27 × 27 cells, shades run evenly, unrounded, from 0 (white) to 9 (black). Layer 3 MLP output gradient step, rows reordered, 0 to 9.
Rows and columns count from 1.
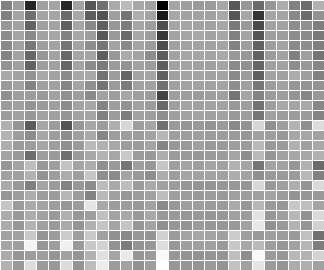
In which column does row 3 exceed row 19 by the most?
22
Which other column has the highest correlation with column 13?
4
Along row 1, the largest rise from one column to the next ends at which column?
14
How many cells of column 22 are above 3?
17
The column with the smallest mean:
8
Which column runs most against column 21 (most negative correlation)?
11
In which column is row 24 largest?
27
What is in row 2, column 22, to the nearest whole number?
7
